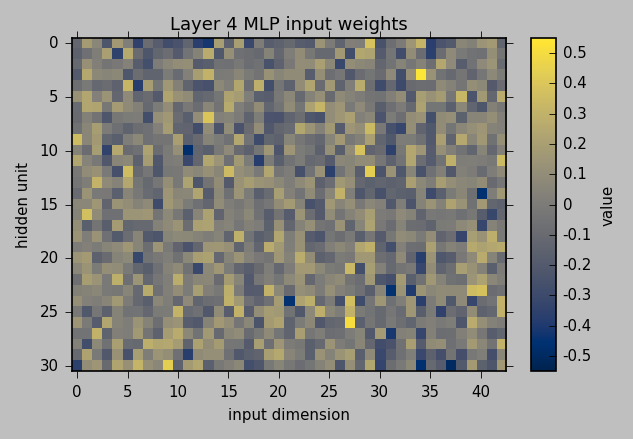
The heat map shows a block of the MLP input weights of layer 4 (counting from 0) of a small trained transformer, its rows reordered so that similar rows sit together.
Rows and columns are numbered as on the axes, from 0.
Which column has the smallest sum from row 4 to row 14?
30
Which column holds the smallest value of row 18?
38
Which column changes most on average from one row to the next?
12
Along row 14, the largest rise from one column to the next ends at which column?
41
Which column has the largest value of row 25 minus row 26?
24
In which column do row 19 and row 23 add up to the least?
31
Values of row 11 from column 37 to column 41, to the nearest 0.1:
0.3 0 0 0 0
